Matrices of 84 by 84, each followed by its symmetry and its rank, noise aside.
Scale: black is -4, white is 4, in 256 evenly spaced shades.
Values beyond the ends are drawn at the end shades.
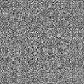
no symmetry, rank twelve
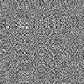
no symmetry, rank six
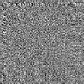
antisymmetric, rank eight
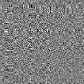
antisymmetric, rank eight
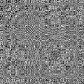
symmetric, rank eight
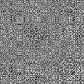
symmetric, rank six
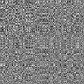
no symmetry, rank six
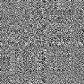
antisymmetric, rank twelve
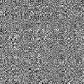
no symmetry, rank twelve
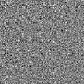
antisymmetric, rank twelve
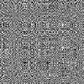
antisymmetric, rank eight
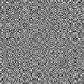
symmetric, rank six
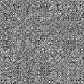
symmetric, rank eight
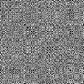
symmetric, rank eight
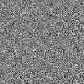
antisymmetric, rank twelve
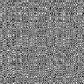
antisymmetric, rank six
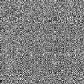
no symmetry, rank twelve
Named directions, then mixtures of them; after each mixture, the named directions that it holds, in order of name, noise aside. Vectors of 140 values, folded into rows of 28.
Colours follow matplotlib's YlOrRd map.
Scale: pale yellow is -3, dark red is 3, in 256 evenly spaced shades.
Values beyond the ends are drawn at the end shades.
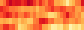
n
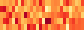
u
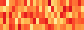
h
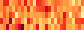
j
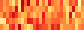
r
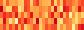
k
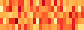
k.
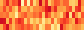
j, r.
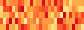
j, k.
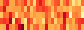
j, u.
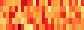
h, j, r.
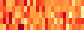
h, j, u.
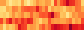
n.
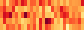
h, n, u.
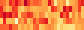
h, k, n.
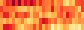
n.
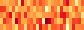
u.
